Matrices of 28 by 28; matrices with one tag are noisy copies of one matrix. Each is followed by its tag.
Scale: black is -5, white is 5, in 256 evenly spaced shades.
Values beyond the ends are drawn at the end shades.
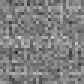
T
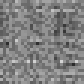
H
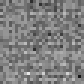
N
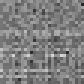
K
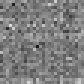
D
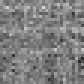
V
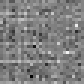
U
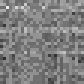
V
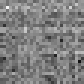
V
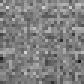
V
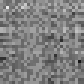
V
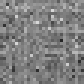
V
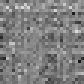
V
